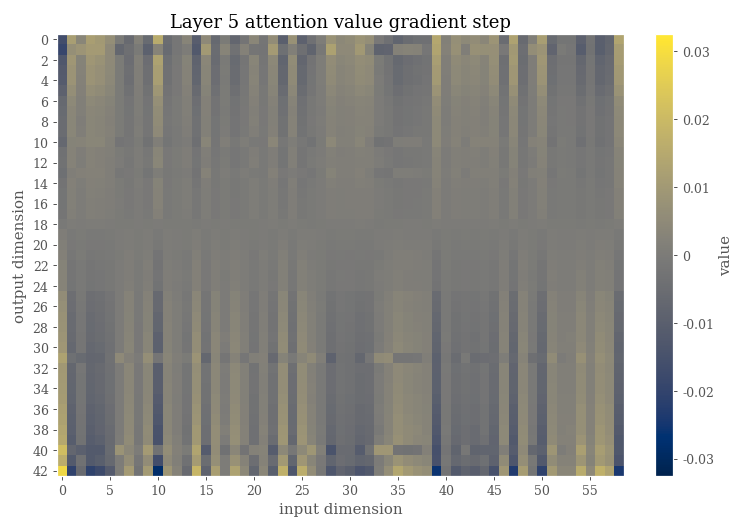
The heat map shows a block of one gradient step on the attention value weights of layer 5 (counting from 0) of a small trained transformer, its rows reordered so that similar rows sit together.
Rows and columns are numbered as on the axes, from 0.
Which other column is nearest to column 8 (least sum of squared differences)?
27
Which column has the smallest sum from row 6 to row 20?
0
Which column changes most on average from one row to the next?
10
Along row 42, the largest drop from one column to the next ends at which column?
1
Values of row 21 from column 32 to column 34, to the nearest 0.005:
0 0 0
